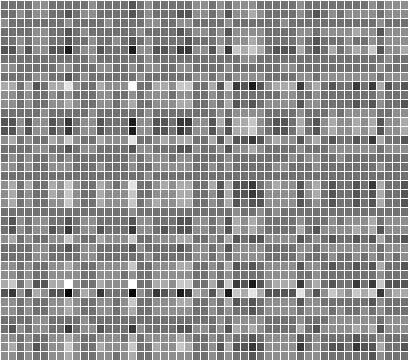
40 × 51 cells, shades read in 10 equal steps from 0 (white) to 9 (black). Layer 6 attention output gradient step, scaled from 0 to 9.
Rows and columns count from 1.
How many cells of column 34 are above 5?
1
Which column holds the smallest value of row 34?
17
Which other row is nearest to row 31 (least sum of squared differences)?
19
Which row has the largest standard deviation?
33
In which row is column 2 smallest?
32
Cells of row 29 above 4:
33
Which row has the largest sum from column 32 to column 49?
39
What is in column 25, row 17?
4
